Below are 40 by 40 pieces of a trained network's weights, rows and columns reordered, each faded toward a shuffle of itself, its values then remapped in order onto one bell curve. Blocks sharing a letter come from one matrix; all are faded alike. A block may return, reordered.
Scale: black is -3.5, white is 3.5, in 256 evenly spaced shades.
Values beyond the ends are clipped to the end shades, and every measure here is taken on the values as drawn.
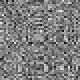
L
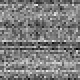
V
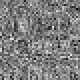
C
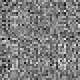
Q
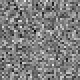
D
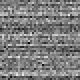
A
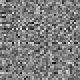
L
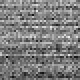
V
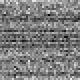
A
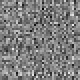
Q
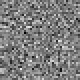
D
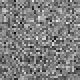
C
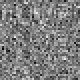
C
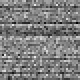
A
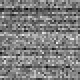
A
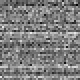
A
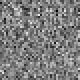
Q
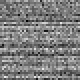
V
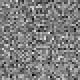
C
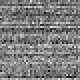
V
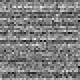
A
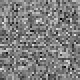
C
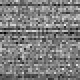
A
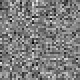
Q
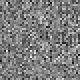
Q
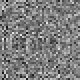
Q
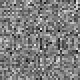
Q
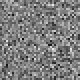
D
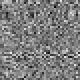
L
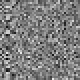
Q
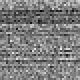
A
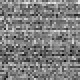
A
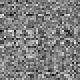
L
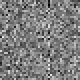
Q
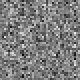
Q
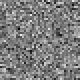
D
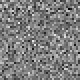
D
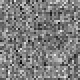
C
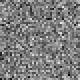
D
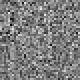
D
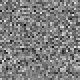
C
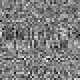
L
